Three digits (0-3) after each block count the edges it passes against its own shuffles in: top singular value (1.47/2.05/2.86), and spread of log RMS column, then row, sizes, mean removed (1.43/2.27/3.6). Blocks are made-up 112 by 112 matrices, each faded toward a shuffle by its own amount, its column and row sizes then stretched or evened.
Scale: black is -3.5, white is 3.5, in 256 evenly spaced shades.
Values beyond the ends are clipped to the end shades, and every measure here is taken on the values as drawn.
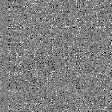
1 2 1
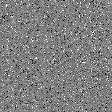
1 1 0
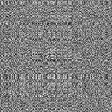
3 1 2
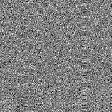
2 1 0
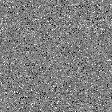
1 0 1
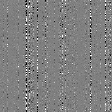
2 3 0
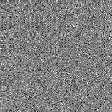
2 0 0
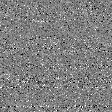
0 0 2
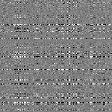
3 2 3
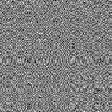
3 0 0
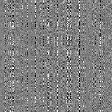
3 3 1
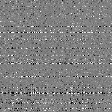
2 1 3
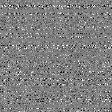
0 1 3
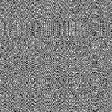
3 1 0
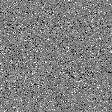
0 0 1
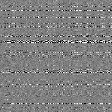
3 1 3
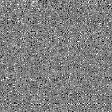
2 1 2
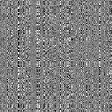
3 3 1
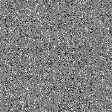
0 2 0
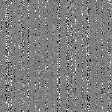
0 3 0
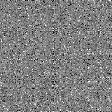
2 1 1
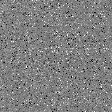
0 1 1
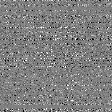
0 1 3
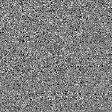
0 1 2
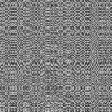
3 2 2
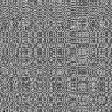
3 1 0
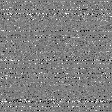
0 0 3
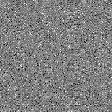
2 0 0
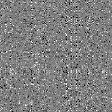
2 2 1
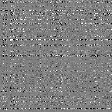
1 2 3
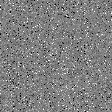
0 1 0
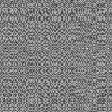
3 2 0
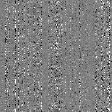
1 3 0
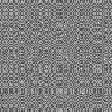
3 2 0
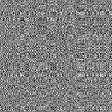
3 1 2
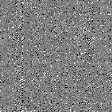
1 2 1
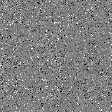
1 1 0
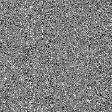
0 2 0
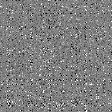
0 2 2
